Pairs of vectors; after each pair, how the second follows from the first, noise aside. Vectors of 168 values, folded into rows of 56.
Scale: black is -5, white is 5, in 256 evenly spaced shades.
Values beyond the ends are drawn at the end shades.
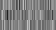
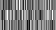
negated, scaled up.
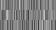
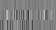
partly zeroed.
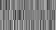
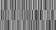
reversed.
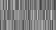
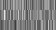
reversed.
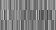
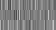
reversed, partly zeroed.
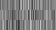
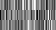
wrapped around, negated, scaled up.
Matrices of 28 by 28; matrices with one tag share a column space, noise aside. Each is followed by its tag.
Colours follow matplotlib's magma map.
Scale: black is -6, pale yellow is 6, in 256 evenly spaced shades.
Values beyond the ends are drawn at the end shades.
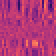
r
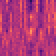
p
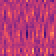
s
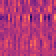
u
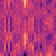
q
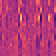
u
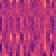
q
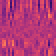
r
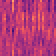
p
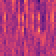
p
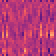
s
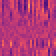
r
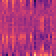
q
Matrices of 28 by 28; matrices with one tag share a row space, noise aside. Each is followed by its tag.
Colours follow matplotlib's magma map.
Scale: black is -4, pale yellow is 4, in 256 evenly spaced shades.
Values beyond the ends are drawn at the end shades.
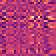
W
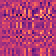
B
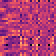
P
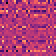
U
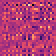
B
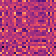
U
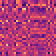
U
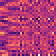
P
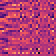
P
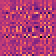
B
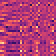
P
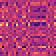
U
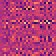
B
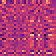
W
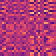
W
